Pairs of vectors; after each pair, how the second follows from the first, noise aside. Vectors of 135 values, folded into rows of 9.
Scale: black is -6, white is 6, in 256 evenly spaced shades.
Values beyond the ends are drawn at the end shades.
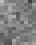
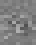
reversed, negated, partly zeroed.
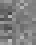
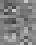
wrapped around.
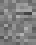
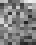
wrapped around, negated, scaled up.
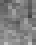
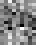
wrapped around, negated, scaled up.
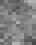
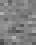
wrapped around, partly zeroed.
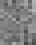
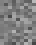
sign-scrambled.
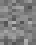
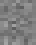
negated, shrunk.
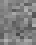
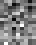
wrapped around, negated, scaled up.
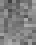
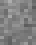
negated, shrunk.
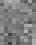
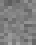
negated, shrunk.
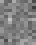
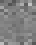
reversed, negated, partly zeroed.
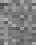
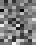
wrapped around, negated, scaled up.
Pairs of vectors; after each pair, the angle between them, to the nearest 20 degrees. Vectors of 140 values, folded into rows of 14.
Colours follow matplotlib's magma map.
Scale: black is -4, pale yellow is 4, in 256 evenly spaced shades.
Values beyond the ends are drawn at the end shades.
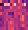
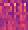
40 degrees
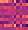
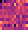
140 degrees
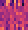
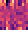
140 degrees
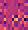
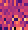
140 degrees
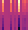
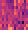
80 degrees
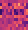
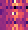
80 degrees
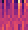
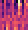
20 degrees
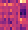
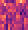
60 degrees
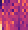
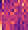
20 degrees
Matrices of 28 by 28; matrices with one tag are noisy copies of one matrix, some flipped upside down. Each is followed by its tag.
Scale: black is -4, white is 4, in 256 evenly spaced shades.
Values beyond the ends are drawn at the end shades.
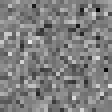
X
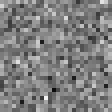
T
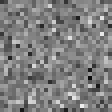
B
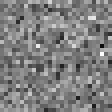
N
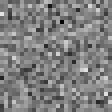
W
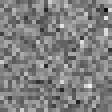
W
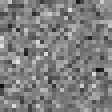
T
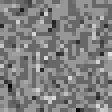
T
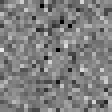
W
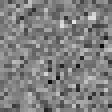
N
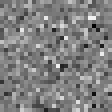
N
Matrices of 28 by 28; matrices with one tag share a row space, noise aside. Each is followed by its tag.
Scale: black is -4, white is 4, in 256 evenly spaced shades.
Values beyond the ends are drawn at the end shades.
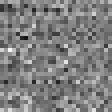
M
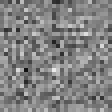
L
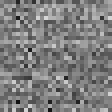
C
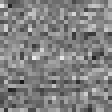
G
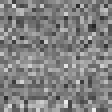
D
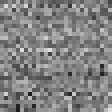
C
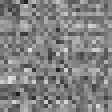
M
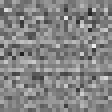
D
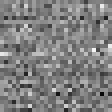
C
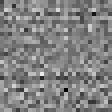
D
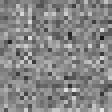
C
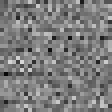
C
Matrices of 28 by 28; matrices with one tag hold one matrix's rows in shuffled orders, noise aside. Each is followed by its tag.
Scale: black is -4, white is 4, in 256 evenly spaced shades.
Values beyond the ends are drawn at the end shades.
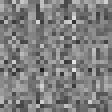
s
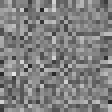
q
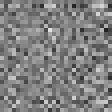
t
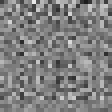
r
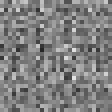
s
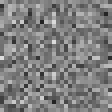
q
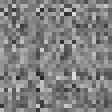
s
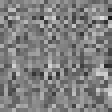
t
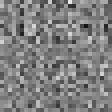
r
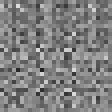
s
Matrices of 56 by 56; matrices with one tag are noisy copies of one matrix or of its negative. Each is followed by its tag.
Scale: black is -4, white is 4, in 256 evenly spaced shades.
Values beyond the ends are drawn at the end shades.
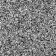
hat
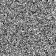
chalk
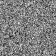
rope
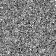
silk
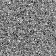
chalk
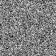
rope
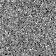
hat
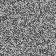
silk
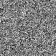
silk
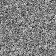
silk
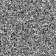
chalk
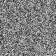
hat
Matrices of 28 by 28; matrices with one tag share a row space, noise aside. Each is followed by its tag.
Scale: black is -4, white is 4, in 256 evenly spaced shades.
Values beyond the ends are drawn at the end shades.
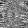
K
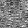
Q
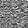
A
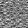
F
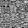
A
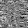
K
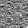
Q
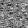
Q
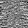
K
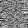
K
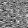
F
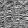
Q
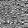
A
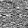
F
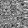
A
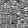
A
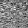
F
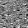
F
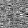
Q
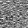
F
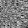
A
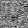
A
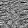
K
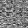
F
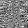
K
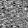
F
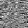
K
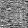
Q
